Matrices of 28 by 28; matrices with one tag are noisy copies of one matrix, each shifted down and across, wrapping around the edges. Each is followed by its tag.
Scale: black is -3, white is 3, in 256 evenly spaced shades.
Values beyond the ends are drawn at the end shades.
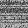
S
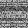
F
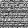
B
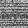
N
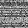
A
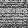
N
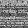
A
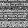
A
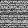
B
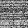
N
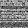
F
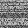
F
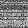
S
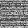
B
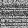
S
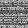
A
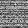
B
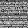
B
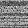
F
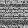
F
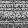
S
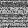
F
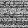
A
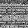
A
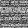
A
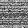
N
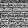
B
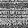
S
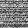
B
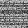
A
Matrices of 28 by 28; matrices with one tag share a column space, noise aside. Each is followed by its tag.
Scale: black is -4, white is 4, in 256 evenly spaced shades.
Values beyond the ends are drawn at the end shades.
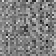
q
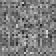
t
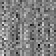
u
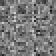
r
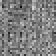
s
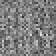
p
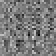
p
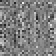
t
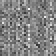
u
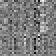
q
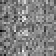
r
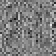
t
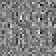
t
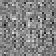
t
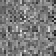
r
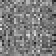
p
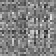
t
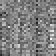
u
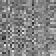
u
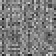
s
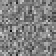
r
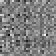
p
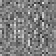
t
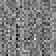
u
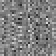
u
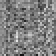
s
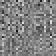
q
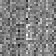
u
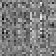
t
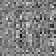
t
